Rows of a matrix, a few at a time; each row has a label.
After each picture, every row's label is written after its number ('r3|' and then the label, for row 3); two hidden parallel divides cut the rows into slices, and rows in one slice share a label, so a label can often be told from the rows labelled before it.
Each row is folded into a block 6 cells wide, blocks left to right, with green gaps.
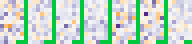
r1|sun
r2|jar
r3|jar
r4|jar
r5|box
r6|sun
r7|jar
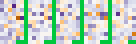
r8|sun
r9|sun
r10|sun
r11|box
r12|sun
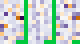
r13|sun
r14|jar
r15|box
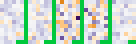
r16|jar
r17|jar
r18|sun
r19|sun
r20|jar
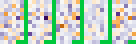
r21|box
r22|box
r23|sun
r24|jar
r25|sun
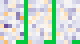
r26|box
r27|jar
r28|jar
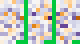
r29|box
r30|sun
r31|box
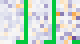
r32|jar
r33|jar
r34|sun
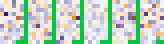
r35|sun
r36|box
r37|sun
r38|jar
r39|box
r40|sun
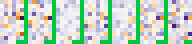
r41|sun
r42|sun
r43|jar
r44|sun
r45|jar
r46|box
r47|box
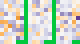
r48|sun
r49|jar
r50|sun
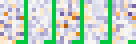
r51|box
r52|jar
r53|sun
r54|jar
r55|box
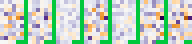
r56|sun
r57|box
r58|jar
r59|sun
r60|jar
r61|sun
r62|sun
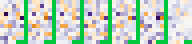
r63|sun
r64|sun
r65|sun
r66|sun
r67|sun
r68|box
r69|jar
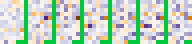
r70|jar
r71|box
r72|box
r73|box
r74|box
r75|box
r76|box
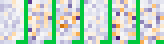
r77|jar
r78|sun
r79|sun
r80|jar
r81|sun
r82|box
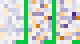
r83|jar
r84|sun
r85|box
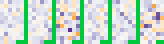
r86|jar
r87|jar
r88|sun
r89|jar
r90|jar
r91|box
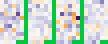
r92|box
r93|jar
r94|sun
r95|jar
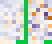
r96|jar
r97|box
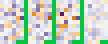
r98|sun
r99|box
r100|sun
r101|jar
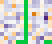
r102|box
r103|box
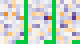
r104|box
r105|box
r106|box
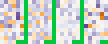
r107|box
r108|box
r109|jar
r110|sun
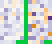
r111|jar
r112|sun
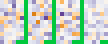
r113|sun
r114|box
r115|sun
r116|jar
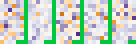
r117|box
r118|jar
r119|box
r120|box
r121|sun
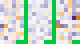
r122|sun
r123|jar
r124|box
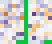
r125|box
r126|sun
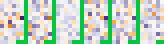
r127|sun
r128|box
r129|jar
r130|sun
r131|sun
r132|box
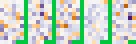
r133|sun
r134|sun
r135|sun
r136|jar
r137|box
